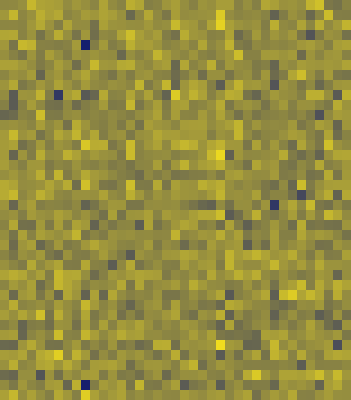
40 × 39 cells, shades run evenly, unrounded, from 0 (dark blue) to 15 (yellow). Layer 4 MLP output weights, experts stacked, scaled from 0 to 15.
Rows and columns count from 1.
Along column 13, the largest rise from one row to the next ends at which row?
28
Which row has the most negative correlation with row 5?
40
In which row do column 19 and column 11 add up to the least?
10
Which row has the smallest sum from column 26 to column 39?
32
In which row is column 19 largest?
9
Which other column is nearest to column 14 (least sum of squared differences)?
16
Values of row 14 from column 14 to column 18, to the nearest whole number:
9 7 9 9 11
